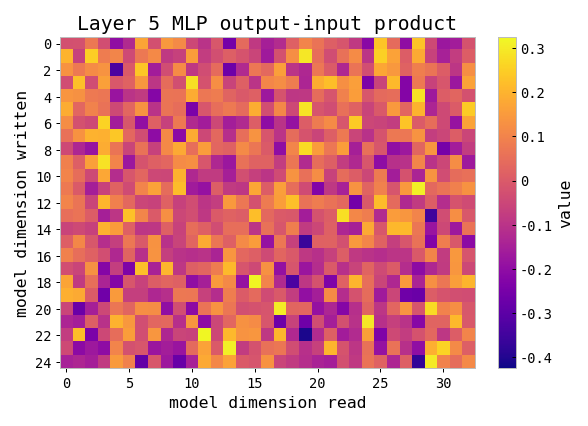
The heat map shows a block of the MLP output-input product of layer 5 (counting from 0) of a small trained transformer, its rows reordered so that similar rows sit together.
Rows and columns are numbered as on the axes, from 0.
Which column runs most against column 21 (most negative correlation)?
31
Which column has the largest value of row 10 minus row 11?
20
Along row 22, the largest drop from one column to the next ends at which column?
2
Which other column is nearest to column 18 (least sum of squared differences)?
14
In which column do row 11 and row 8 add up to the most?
9
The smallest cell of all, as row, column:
22, 19
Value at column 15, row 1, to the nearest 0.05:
-0.05
